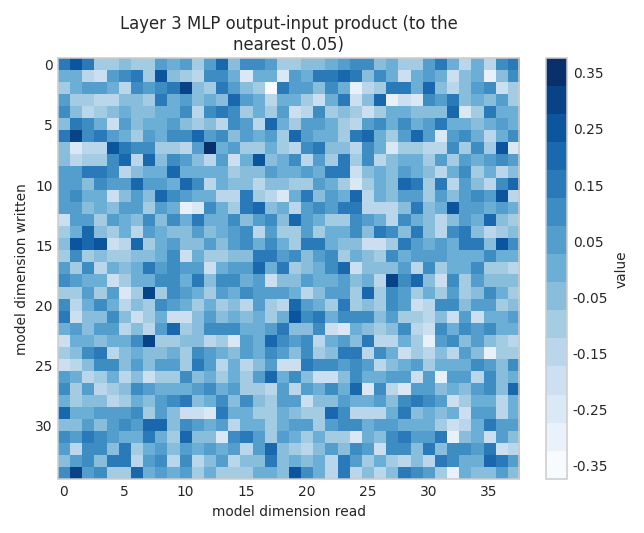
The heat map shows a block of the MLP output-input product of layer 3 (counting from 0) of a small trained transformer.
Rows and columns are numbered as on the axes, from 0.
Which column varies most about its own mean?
24
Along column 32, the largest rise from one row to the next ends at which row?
32
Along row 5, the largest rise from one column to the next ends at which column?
17
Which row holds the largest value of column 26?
3
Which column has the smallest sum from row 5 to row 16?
27
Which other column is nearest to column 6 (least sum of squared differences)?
34
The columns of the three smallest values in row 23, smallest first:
30, 14, 0
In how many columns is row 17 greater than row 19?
17
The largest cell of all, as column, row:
12, 7
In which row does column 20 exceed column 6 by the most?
21
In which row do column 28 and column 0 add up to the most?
29
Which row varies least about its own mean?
16
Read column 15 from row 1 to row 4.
-0.25 -0.05 0.05 -0.1
